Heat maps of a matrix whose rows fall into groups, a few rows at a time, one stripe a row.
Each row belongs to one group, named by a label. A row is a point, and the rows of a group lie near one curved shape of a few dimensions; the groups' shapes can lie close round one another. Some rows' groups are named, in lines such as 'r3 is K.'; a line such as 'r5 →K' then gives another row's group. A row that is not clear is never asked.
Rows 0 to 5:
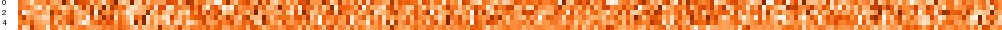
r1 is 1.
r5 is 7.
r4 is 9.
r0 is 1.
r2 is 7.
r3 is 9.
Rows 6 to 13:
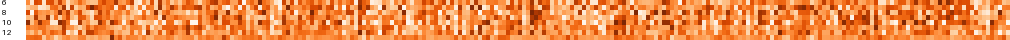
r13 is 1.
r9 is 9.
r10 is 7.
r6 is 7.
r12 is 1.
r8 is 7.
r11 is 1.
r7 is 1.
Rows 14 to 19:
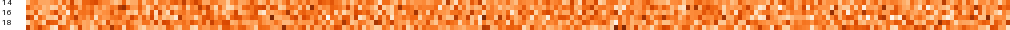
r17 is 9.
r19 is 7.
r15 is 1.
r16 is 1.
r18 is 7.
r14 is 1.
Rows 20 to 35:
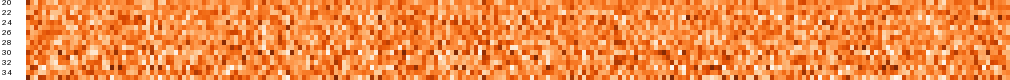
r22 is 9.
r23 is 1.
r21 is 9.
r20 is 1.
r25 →1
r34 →1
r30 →9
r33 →1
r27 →9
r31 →7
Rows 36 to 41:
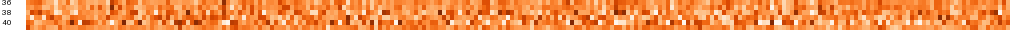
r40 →1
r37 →1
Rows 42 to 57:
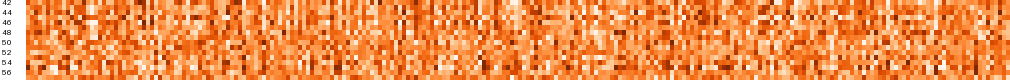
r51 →1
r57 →1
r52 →7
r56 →1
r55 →7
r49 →9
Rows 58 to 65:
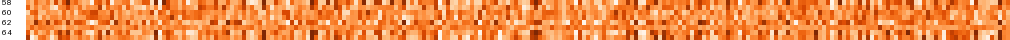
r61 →1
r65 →7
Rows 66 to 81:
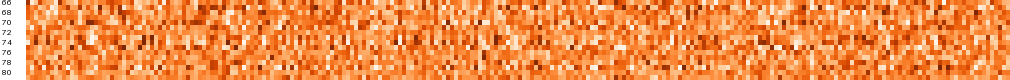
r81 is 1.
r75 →1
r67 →9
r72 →9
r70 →1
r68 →1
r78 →9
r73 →9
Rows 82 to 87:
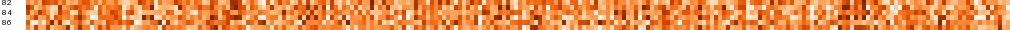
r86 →7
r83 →9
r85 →9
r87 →9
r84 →7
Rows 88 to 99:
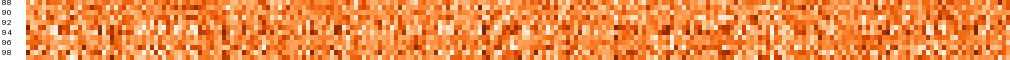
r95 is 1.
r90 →9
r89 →1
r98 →7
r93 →7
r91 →7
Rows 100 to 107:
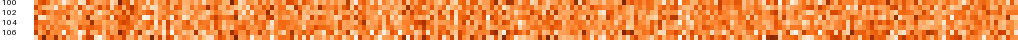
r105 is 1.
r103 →7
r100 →1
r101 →1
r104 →1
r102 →9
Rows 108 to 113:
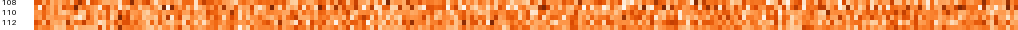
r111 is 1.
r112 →9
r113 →1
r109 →7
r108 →1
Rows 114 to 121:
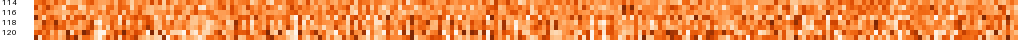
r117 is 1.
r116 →1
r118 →9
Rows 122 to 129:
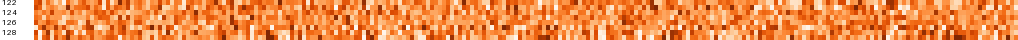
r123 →9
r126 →7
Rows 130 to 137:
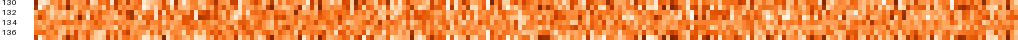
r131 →7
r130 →7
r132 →1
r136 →9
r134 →1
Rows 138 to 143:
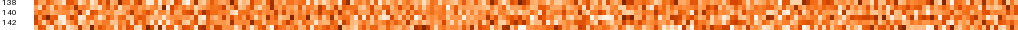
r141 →7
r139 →7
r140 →1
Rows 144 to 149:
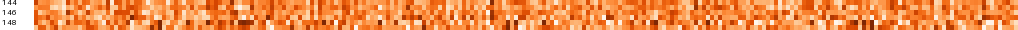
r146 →7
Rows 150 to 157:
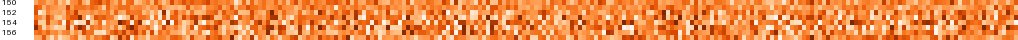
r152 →7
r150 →1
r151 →9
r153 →1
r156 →9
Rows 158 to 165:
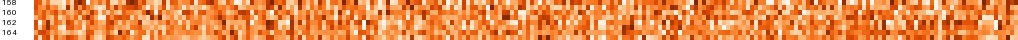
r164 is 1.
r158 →1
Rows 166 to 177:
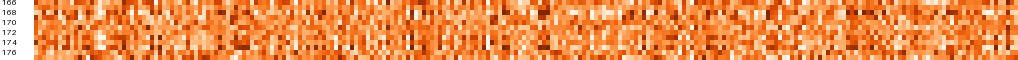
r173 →9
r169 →7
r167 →9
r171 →1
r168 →9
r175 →9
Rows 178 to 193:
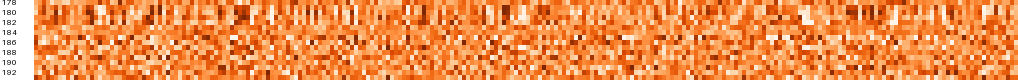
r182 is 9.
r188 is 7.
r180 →9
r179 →9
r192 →7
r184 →7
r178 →1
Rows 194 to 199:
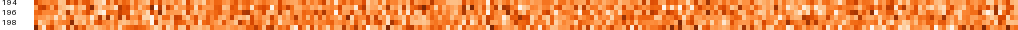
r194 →9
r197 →1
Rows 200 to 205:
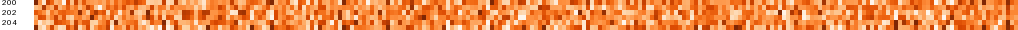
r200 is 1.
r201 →9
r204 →7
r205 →7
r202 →1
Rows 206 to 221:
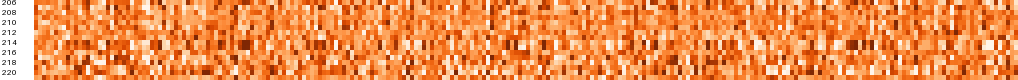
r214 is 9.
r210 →7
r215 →9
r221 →9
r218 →9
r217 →7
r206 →9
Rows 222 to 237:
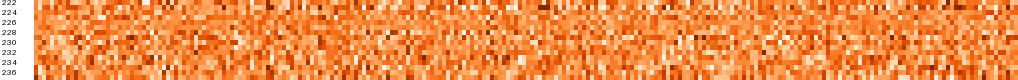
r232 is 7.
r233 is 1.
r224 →9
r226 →1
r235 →7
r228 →1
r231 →1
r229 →1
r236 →7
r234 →9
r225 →9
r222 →7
